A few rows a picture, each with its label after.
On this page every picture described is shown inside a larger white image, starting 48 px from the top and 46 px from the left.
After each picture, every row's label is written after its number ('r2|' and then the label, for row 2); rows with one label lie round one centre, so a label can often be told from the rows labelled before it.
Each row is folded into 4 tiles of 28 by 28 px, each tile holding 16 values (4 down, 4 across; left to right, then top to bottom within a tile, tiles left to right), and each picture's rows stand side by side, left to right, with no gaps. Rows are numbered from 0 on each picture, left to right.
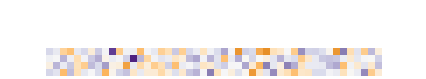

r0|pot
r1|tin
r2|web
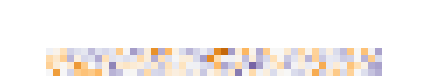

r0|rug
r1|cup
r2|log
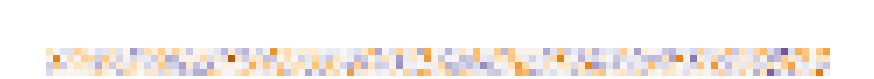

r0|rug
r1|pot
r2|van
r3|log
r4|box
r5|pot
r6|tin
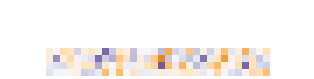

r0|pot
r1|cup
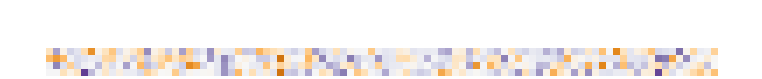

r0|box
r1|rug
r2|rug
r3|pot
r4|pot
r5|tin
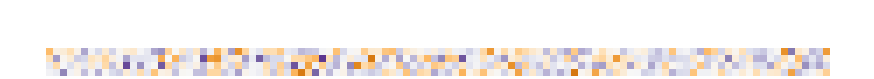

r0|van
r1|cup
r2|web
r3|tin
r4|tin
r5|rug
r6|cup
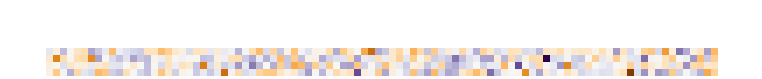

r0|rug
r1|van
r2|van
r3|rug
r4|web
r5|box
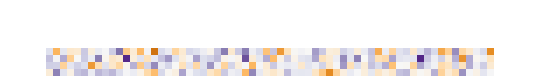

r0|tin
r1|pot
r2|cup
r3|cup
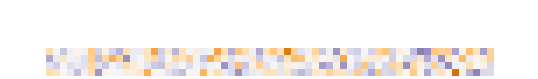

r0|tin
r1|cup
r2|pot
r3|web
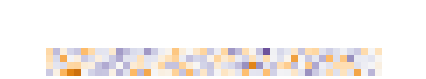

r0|box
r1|box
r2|pot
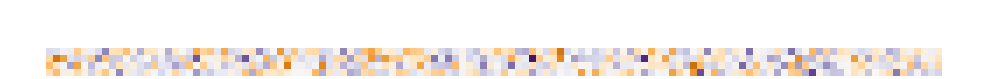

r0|rug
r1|box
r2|tin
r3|rug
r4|box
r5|box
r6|web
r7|pot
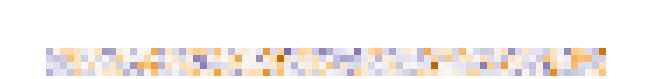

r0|pot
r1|cup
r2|rug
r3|log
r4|cup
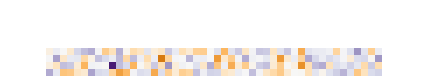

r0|web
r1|box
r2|rug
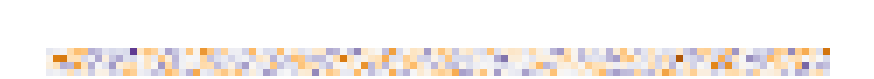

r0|rug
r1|log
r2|pot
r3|cup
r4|pot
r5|pot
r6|cup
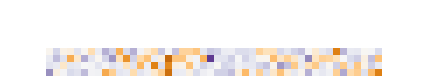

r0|pot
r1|rug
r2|box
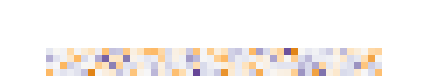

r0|tin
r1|box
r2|tin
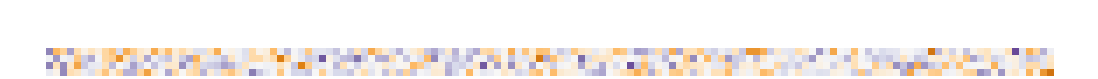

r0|cup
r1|web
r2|rug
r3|rug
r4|log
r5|web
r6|log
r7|van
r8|box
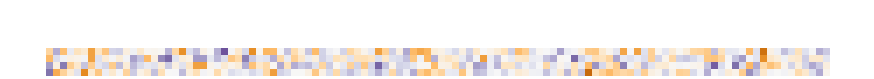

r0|log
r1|pot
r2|tin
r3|log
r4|tin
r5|log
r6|log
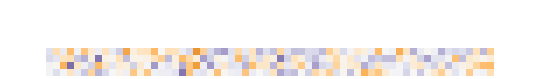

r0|tin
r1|pot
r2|cup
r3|pot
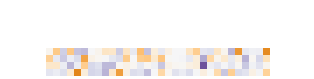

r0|web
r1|cup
